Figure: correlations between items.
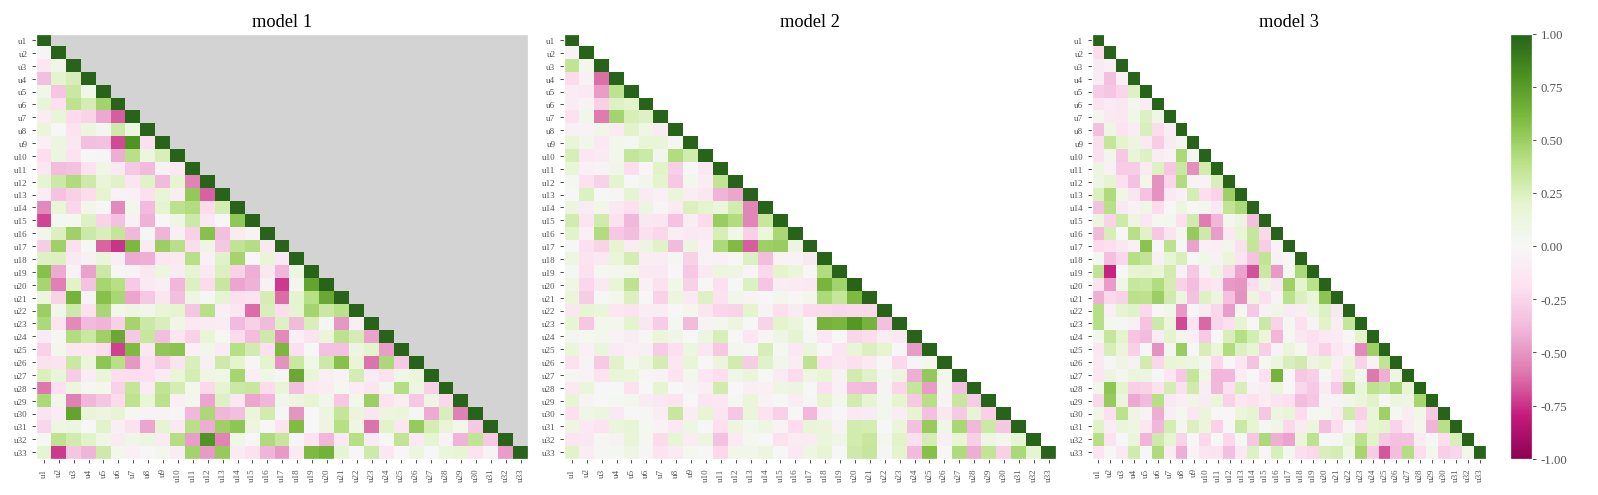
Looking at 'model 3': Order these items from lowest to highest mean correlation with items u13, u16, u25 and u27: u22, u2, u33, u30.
u33, u22, u30, u2
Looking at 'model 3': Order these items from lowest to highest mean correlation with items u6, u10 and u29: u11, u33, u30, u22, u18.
u30, u18, u22, u33, u11
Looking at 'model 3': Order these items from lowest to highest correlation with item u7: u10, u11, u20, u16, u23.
u11, u16, u10, u23, u20
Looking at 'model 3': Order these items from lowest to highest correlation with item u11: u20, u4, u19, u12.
u4, u20, u19, u12
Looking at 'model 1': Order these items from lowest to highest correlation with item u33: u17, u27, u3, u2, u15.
u2, u17, u3, u15, u27
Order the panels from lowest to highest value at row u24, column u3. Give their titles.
model 2, model 3, model 1
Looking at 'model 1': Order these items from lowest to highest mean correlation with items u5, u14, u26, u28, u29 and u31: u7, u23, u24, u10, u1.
u23, u1, u7, u10, u24
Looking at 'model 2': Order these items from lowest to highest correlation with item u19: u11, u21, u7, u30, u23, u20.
u7, u30, u11, u21, u20, u23
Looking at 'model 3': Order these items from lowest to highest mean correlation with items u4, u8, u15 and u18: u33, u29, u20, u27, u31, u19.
u29, u27, u33, u31, u20, u19
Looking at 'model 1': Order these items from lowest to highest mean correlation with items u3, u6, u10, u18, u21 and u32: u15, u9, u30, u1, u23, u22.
u23, u9, u15, u1, u30, u22
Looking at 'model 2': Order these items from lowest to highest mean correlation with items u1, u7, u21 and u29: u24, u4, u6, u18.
u24, u6, u4, u18
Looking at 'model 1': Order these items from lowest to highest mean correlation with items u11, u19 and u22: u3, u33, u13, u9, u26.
u3, u9, u26, u13, u33
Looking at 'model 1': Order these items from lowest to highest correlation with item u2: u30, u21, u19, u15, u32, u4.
u19, u21, u30, u15, u4, u32
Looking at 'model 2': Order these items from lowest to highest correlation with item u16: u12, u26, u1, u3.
u26, u12, u1, u3
